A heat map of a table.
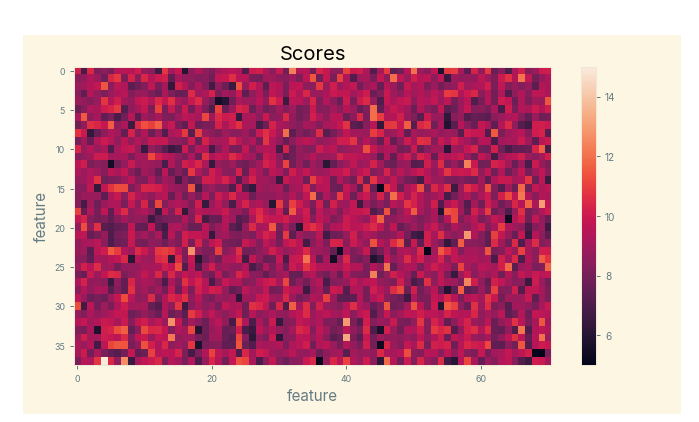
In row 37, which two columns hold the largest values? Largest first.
4, 7
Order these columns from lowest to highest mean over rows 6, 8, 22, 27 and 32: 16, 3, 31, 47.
3, 47, 16, 31
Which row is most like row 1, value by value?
16
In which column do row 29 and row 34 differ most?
40
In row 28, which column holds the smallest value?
55
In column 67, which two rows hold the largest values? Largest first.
17, 14
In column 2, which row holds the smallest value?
8
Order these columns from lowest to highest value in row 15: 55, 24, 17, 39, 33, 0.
39, 0, 33, 24, 55, 17
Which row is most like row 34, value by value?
32
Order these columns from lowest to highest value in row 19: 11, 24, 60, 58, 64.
64, 11, 24, 60, 58
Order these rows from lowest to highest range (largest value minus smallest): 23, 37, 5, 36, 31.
31, 5, 36, 23, 37
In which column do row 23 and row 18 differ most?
54
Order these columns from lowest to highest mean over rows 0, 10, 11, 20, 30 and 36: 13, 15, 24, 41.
24, 13, 15, 41
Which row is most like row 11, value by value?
9
